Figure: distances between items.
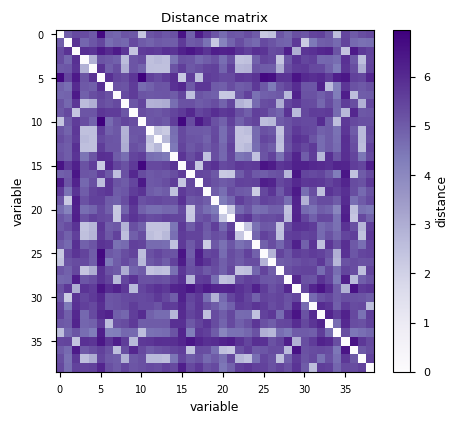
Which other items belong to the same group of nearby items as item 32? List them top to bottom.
14, 18, 24
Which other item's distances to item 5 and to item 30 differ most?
15
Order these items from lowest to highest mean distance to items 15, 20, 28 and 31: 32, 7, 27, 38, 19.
7, 38, 19, 27, 32
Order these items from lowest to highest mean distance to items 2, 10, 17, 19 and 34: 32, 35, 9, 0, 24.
0, 9, 35, 24, 32
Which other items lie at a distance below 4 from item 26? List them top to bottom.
0, 10, 25, 34
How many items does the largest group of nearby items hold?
10
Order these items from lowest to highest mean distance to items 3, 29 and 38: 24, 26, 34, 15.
34, 26, 24, 15
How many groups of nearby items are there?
9
